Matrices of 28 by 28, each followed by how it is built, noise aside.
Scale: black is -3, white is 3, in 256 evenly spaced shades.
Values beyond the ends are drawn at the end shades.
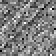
Hankel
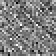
Toeplitz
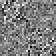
block diagonal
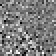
lower triangular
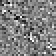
block diagonal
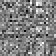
blocks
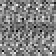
repeating columns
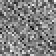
Toeplitz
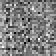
blocks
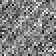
Hankel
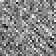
Toeplitz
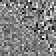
upper triangular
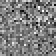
upper triangular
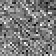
Toeplitz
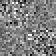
block diagonal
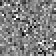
block diagonal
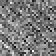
Toeplitz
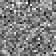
noise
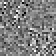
block diagonal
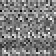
repeating columns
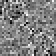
block diagonal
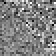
upper triangular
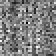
blocks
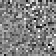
upper triangular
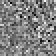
upper triangular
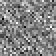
Toeplitz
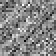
Hankel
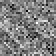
Toeplitz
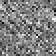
Toeplitz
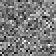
Hankel
